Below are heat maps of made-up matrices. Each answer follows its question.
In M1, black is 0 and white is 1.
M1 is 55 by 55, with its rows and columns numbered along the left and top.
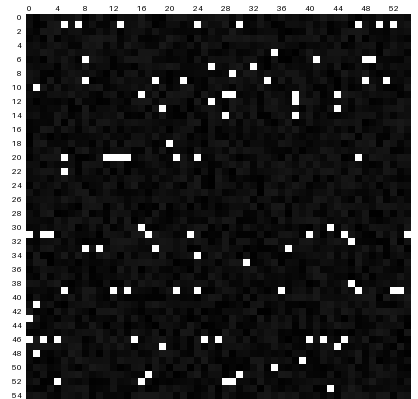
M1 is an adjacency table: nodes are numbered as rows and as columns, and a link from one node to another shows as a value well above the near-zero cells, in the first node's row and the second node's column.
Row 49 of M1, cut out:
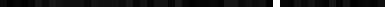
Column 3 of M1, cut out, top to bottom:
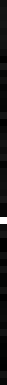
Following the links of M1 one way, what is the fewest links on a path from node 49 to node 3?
5
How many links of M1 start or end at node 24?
4
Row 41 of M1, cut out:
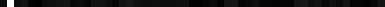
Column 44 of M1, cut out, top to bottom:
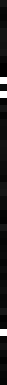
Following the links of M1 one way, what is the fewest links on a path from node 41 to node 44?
3
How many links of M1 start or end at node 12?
4
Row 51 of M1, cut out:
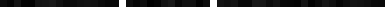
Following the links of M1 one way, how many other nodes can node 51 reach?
5
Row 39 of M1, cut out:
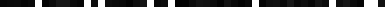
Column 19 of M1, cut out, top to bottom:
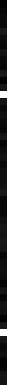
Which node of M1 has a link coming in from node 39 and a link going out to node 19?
node 47
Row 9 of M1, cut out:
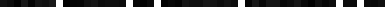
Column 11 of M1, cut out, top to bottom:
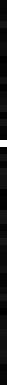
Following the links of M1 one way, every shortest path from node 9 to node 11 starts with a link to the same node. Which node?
node 18
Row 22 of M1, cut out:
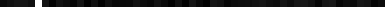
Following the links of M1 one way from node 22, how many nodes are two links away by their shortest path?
1
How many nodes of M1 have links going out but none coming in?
3
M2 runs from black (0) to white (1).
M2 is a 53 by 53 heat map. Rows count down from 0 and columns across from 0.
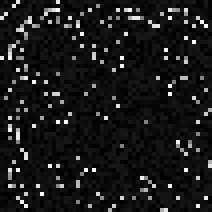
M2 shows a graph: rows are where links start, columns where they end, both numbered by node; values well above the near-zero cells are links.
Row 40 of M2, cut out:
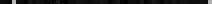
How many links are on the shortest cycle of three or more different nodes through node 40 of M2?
6
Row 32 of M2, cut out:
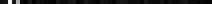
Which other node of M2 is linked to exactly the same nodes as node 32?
node 34
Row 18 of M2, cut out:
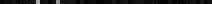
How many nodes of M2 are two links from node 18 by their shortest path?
10
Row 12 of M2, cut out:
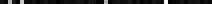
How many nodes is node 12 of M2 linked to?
4
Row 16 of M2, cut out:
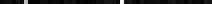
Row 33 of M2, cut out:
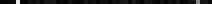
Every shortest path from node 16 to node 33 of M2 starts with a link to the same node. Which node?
node 30
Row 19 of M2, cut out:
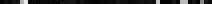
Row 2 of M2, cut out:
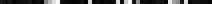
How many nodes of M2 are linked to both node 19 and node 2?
1
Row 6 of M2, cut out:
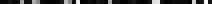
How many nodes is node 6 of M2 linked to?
11
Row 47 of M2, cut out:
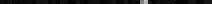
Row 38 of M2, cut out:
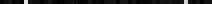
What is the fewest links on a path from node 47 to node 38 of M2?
5
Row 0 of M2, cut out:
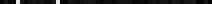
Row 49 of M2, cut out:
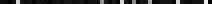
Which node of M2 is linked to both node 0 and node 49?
node 4
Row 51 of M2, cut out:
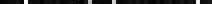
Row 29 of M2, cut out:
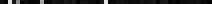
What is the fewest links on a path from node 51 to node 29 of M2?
3
